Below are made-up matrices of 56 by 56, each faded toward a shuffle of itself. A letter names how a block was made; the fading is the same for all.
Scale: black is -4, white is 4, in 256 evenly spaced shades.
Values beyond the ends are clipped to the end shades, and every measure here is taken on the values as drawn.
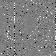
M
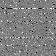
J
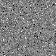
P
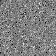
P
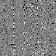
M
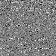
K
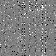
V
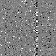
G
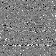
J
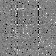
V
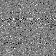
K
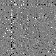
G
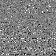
J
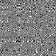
G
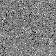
P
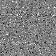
K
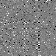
G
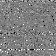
J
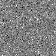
P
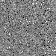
P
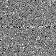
K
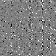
G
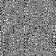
V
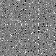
M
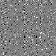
V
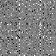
V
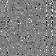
V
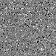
K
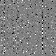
M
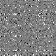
G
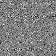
K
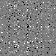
G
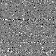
J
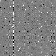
V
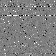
J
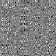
V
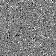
P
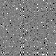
G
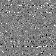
J
